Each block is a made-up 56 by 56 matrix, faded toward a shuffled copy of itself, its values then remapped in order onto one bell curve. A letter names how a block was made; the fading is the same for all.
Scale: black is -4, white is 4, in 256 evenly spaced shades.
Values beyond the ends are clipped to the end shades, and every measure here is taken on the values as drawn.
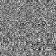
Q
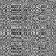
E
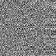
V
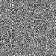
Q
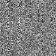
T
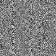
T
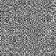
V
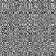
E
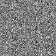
T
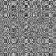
E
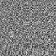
V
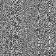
T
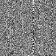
T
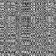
E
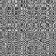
E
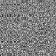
V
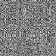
Q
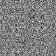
Q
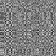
E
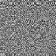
V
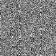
T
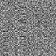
V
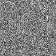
T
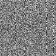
T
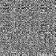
Q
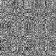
V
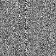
T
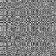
E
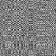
E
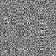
V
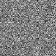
Q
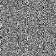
T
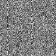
T
